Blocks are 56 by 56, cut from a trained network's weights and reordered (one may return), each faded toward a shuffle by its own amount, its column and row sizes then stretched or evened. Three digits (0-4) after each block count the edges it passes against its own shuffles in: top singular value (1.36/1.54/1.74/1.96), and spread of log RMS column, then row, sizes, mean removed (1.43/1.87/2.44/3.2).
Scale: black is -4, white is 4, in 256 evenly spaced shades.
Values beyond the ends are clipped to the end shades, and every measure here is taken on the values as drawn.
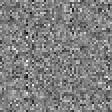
1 2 0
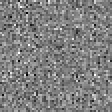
1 2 1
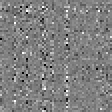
0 3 1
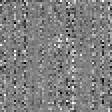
1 4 1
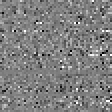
0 2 3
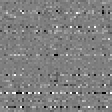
3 1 3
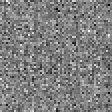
2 2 0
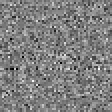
0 0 2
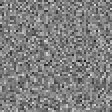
3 0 1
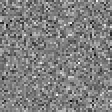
2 0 1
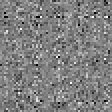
2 3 1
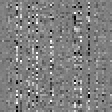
1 4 1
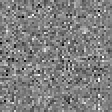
1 2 2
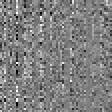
4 4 0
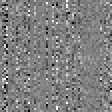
1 4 0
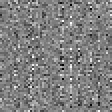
2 3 1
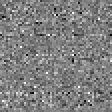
0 0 2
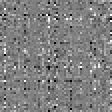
2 3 2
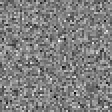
0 0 0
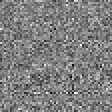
4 1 2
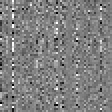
3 4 0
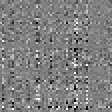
4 3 3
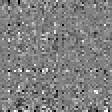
1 3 3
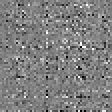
1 2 3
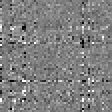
3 3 2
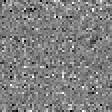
0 2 3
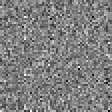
2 1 0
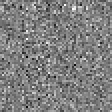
1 2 1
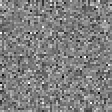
2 1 1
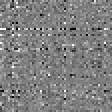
4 2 3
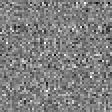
2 0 3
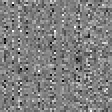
1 4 0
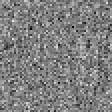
1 0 0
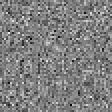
2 2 1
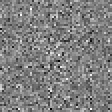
2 2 1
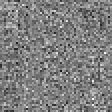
2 2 0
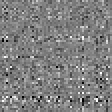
3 3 3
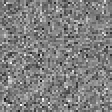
2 2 0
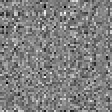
4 3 1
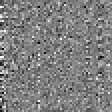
2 3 0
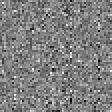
1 2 1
